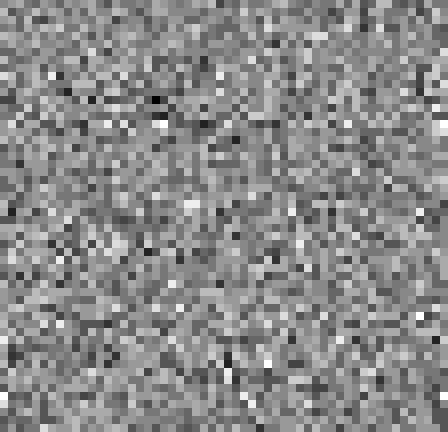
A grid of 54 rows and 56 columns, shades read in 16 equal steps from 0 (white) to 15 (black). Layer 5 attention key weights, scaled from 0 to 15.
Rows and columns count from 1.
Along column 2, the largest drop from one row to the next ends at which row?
47
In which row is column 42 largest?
27
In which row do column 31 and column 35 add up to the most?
6
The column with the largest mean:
42
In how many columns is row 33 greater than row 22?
20
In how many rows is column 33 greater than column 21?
24
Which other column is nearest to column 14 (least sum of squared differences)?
4
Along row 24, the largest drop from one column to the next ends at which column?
50
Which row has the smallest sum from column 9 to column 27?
39
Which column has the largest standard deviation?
55
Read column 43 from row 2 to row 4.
9 10 5
